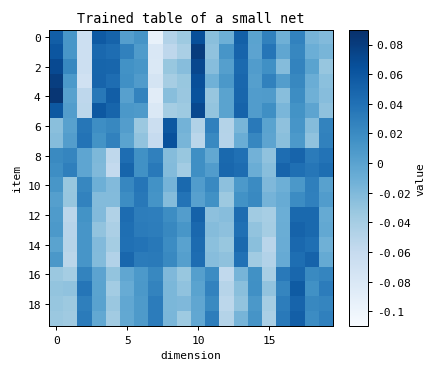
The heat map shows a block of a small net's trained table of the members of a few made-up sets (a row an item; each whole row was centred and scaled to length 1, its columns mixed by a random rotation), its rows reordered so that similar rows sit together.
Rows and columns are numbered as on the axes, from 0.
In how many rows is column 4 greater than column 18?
8
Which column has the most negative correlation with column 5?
14
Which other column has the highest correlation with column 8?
2
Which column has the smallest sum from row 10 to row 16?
1
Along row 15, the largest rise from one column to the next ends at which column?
5
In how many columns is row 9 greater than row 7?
12
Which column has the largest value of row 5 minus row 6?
10
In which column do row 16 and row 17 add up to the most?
17
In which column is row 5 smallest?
7
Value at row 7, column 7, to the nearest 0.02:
-0.06
